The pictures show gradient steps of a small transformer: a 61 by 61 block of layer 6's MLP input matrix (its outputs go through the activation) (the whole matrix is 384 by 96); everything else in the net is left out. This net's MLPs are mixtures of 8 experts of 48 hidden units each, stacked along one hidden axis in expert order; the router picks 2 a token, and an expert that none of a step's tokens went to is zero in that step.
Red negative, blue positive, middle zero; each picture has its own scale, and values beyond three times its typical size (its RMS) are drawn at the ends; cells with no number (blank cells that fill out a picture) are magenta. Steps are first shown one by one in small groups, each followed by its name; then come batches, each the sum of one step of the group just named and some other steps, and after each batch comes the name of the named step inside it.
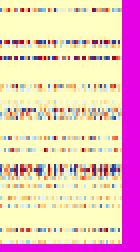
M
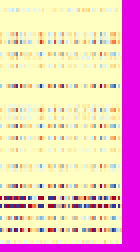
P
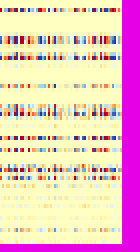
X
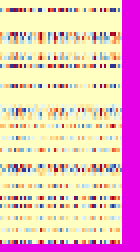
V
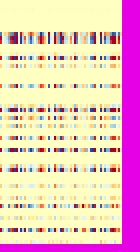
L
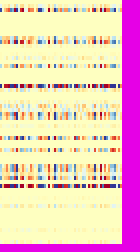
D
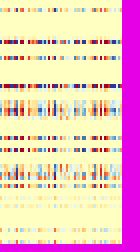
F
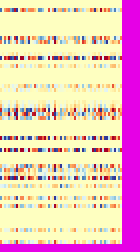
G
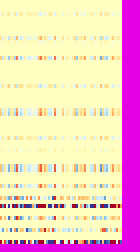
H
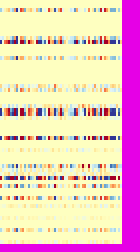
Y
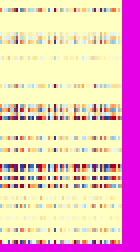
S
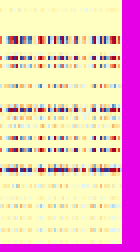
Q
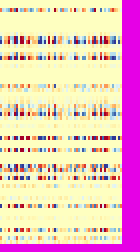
X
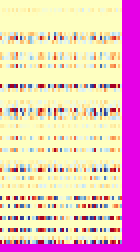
L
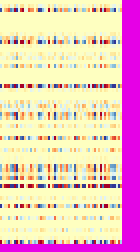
D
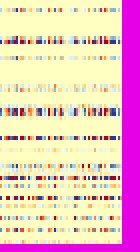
Y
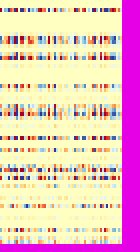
X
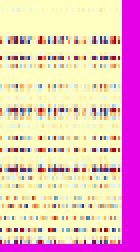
Q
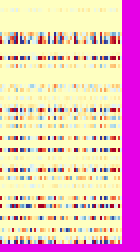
L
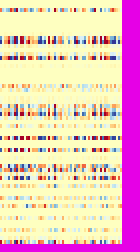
X
